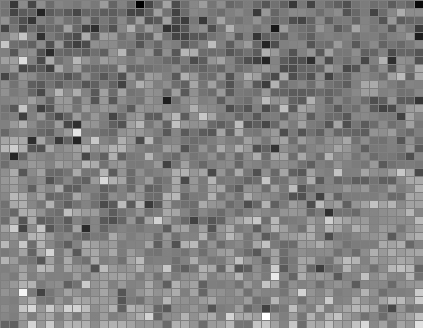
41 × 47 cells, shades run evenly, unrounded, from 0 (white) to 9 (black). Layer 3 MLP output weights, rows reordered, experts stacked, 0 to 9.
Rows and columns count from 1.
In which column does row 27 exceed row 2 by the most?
37
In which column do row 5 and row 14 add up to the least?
3
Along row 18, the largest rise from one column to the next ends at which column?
4
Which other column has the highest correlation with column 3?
10
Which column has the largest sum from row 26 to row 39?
32
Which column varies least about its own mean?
25
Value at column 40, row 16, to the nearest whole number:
5
